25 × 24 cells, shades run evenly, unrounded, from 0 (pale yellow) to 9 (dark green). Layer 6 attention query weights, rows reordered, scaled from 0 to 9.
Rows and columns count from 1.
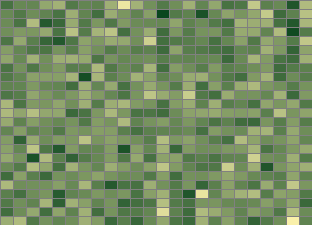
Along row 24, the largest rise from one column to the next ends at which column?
14
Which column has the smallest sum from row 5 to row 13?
12
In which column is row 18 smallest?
20
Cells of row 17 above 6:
5
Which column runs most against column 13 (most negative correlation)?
21
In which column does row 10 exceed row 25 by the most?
23
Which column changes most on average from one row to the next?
3
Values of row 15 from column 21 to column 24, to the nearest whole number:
3 6 4 5
